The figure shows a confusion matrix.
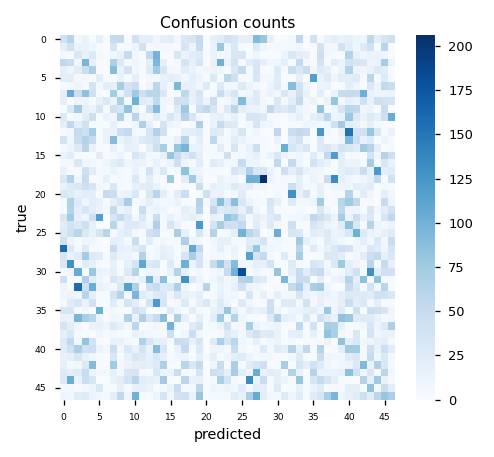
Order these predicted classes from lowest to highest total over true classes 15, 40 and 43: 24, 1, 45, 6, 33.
6, 33, 1, 24, 45
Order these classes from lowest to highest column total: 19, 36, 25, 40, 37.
37, 25, 36, 19, 40
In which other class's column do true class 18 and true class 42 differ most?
28
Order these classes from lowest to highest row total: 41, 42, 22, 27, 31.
41, 22, 27, 42, 31
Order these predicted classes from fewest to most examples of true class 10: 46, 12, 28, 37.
12, 28, 37, 46
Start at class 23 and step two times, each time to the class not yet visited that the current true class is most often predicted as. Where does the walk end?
35
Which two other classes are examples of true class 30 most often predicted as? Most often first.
25, 43
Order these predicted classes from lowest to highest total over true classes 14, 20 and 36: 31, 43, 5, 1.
5, 1, 43, 31
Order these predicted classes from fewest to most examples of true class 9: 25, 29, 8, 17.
25, 8, 29, 17
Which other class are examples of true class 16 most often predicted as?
43
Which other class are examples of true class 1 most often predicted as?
22
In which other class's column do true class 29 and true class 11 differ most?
17
